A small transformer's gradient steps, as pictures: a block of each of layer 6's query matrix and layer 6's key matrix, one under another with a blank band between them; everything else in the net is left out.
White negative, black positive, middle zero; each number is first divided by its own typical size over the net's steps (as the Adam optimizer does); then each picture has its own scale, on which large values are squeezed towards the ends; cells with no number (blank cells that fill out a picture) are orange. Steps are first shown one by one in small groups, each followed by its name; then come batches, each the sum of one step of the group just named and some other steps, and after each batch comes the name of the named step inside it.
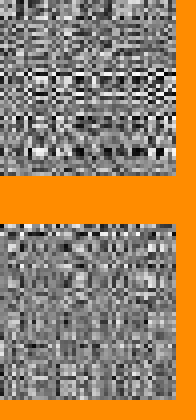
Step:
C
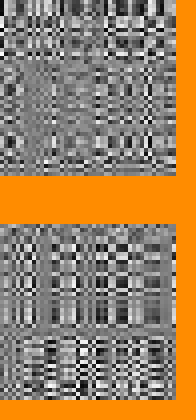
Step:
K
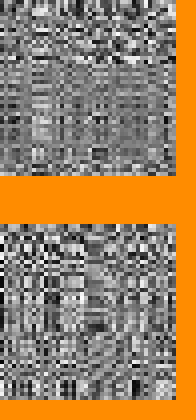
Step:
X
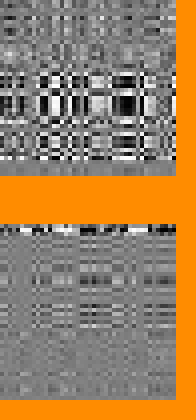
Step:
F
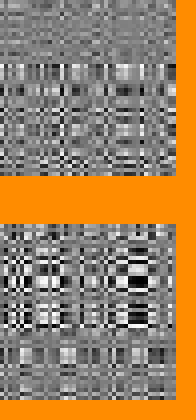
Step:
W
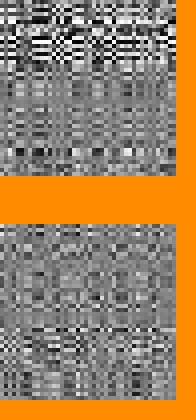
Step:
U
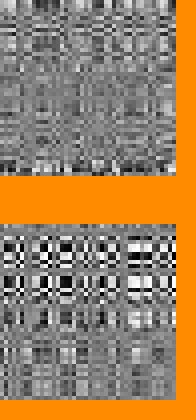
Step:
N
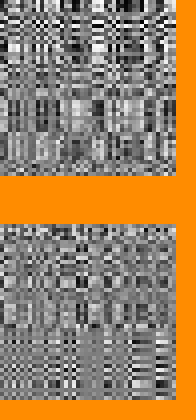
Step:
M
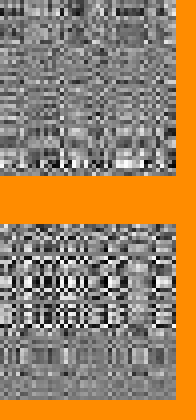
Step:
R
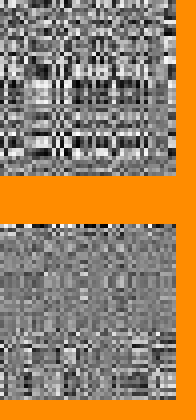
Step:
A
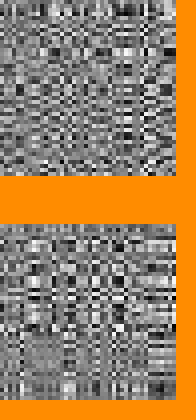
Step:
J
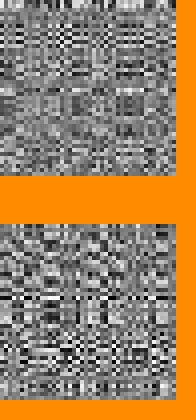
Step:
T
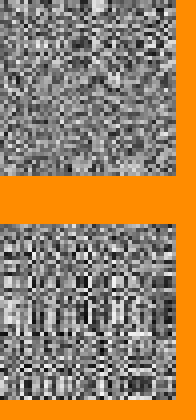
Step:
M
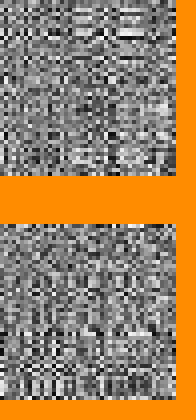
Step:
R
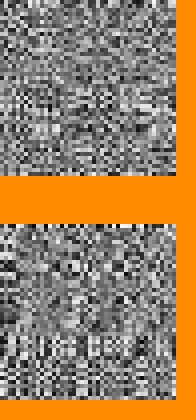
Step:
X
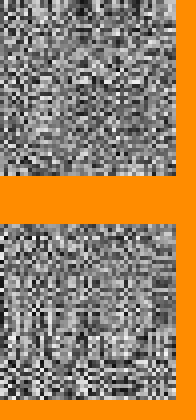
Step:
X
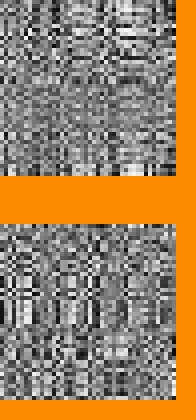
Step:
A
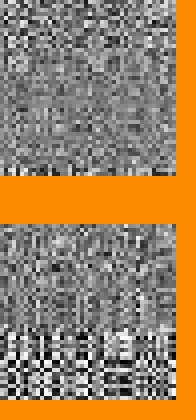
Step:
W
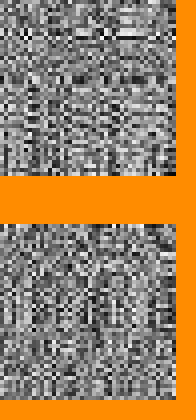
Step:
R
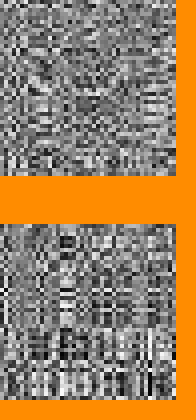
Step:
A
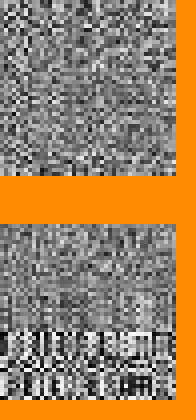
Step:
J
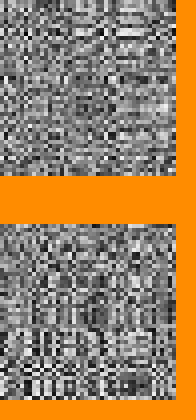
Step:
N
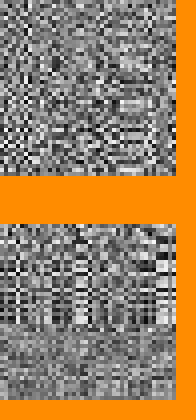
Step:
J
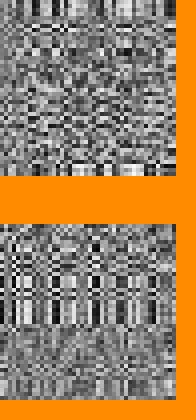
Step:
A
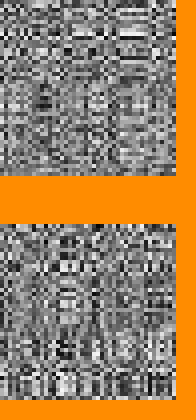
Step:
F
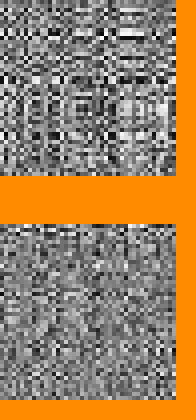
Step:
C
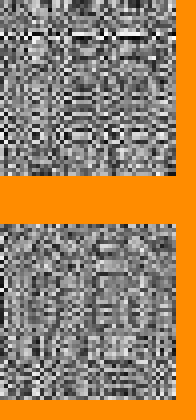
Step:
X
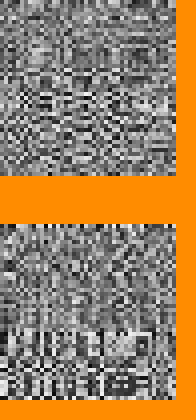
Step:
F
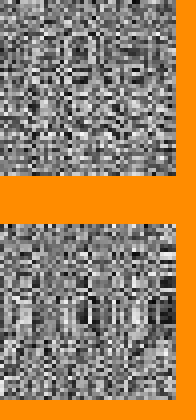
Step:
X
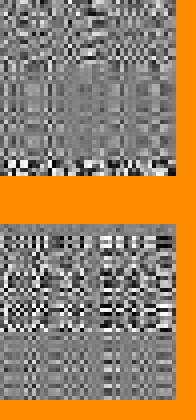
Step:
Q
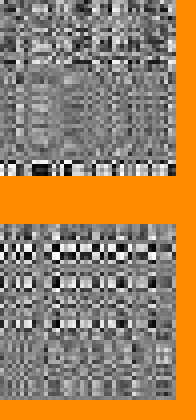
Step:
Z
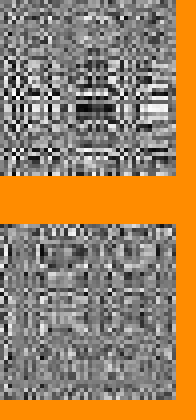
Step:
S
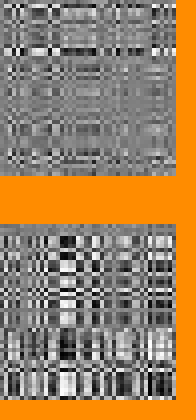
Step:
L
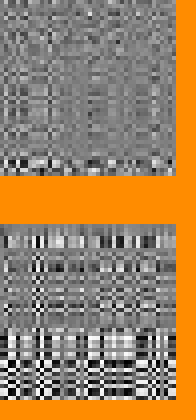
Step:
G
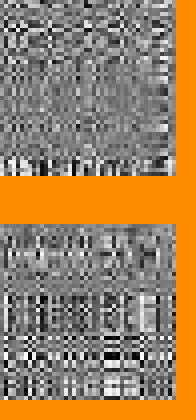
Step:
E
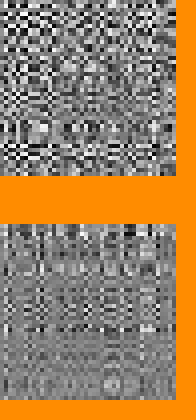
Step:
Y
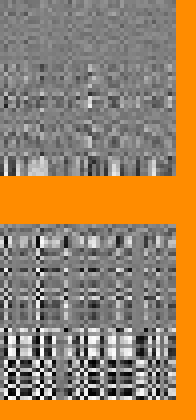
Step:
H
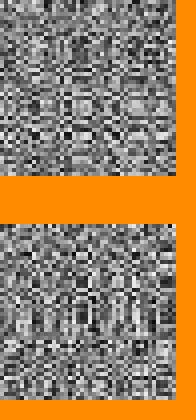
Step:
Z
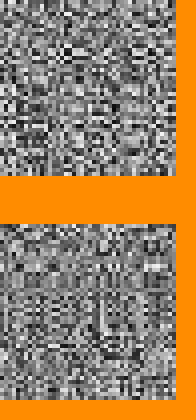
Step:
E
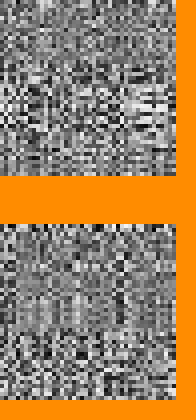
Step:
S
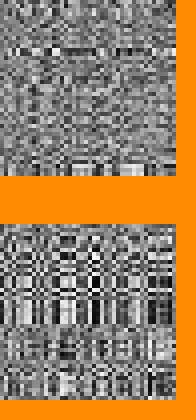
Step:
L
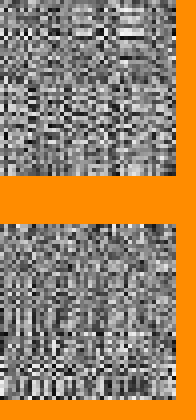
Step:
Z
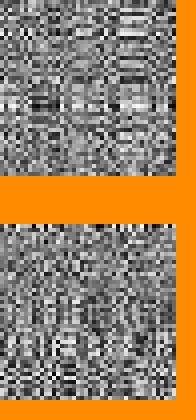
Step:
G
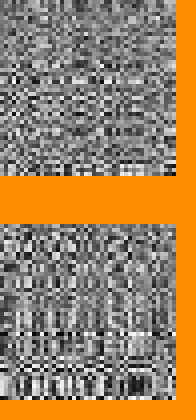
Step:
Z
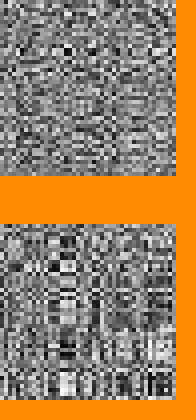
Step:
L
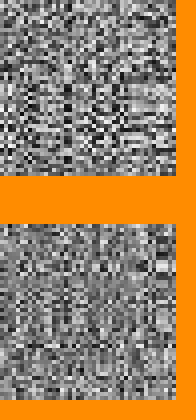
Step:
Y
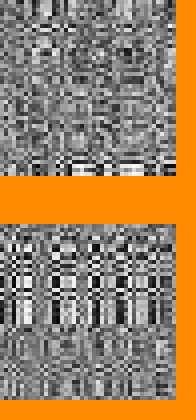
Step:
Z
